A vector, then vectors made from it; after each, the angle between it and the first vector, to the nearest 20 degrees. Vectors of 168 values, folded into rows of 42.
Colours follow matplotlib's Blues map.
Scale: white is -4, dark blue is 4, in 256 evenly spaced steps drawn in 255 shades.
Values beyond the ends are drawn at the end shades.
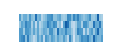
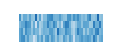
20 degrees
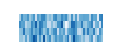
160 degrees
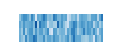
140 degrees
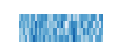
160 degrees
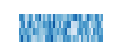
60 degrees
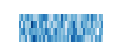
140 degrees
